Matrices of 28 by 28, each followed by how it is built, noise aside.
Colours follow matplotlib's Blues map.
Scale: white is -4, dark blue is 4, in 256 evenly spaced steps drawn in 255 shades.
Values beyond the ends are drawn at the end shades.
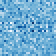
uneven rows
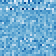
uneven rows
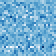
uneven rows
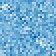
banded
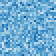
noise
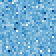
sparse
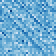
Toeplitz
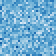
noise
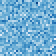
noise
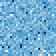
sparse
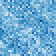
Toeplitz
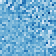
upper triangular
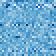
uneven rows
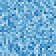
noise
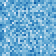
repeating rows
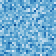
noise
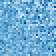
upper triangular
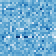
uneven rows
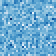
uneven rows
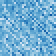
Toeplitz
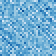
Toeplitz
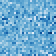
uneven rows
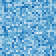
repeating rows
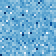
sparse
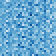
repeating rows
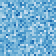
noise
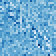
banded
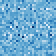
uneven rows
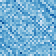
Toeplitz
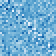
banded
